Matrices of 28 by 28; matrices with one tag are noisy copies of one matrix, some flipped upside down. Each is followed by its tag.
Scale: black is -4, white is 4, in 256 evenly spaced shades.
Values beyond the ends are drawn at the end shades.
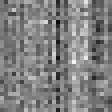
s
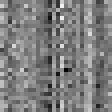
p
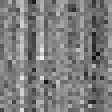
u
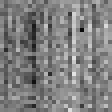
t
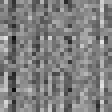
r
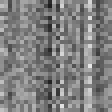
p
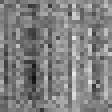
t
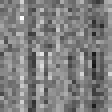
u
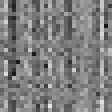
r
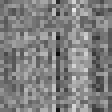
s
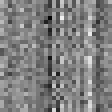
p
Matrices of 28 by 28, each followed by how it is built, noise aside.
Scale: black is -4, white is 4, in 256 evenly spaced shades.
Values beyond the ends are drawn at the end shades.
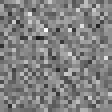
Toeplitz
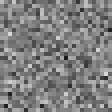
noise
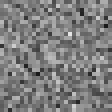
noise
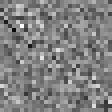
banded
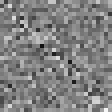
banded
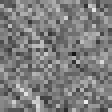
Toeplitz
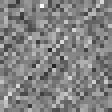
Hankel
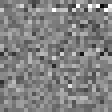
uneven rows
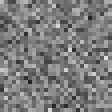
Toeplitz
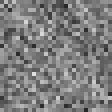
Toeplitz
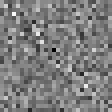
banded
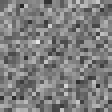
Hankel
